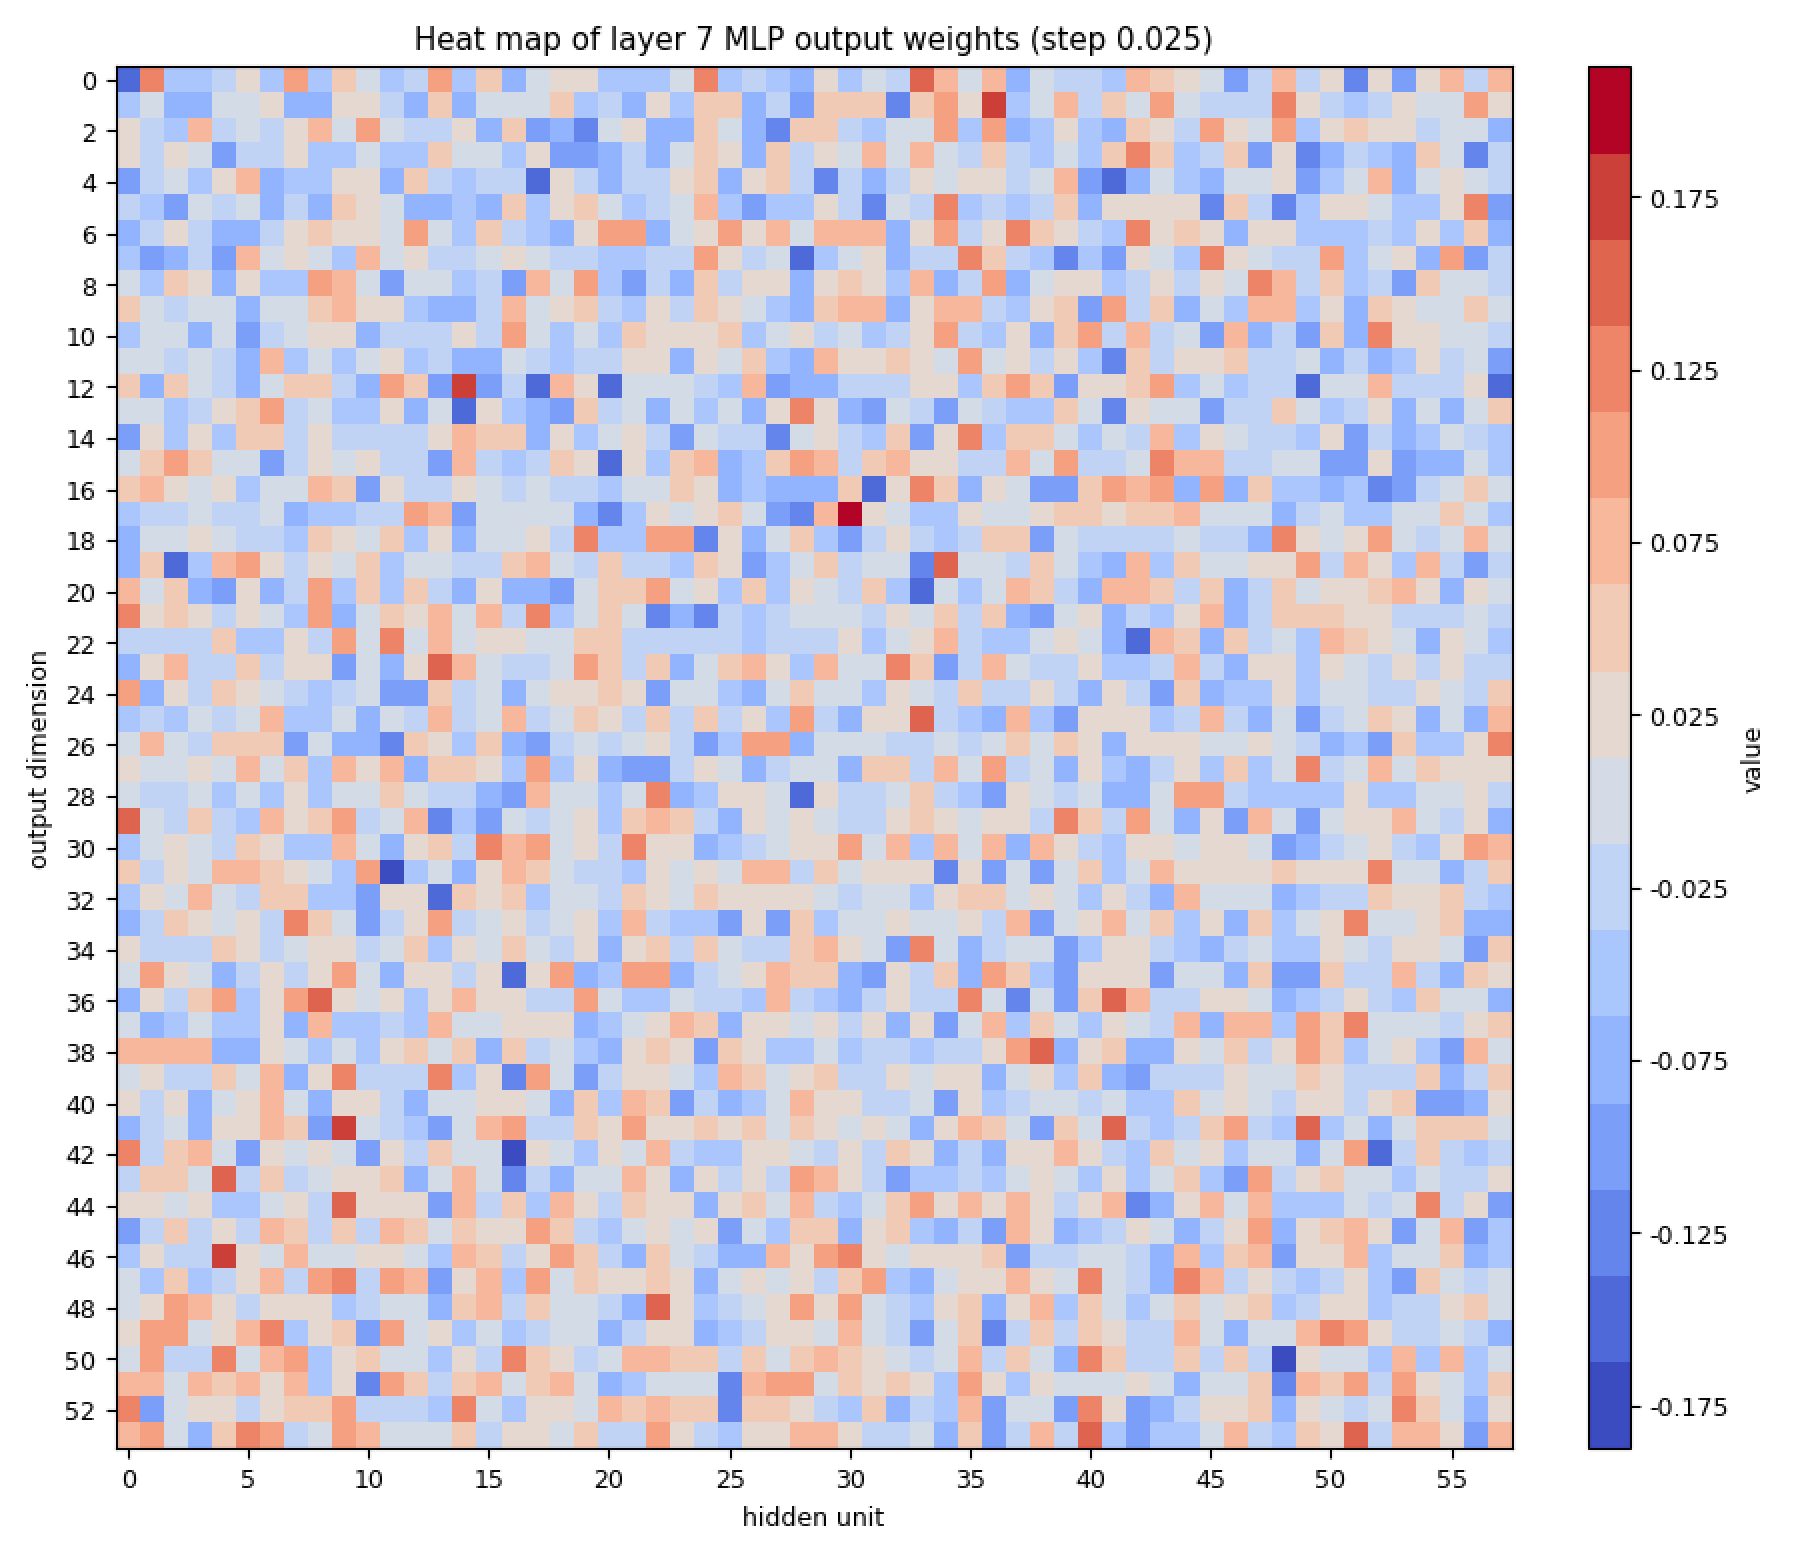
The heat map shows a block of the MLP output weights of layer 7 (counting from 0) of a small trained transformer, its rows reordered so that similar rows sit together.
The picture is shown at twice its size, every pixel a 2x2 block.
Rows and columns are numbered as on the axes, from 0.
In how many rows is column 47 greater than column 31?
25
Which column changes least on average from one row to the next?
15
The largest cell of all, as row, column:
17, 30
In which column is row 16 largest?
33
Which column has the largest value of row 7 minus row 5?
45
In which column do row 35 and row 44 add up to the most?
9
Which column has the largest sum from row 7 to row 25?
8
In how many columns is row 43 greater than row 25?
25
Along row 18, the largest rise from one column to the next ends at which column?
48
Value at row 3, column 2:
0.025
